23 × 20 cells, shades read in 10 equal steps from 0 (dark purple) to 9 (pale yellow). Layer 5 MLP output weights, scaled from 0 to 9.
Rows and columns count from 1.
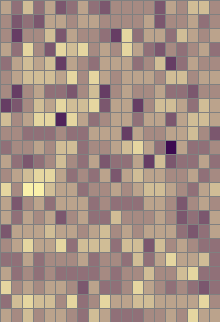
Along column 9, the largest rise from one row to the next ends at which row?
6
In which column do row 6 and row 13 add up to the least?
11
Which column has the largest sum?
3
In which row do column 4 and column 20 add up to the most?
14
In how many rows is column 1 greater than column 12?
10
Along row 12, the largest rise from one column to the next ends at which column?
15
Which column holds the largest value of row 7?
9
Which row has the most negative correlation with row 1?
17
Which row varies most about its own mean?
8
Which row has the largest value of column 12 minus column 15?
4
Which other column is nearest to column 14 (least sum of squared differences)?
20
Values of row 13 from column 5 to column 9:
8 6 4 5 4
